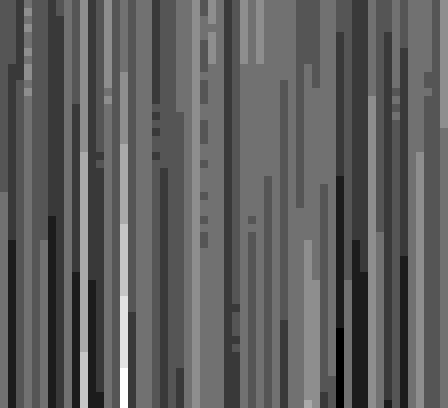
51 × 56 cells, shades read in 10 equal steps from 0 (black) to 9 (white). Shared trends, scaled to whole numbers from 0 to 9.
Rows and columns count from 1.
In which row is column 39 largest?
51
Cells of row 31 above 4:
6
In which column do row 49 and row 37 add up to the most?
16
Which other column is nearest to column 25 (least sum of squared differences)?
47
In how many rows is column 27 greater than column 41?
35
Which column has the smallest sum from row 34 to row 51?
43
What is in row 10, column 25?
5
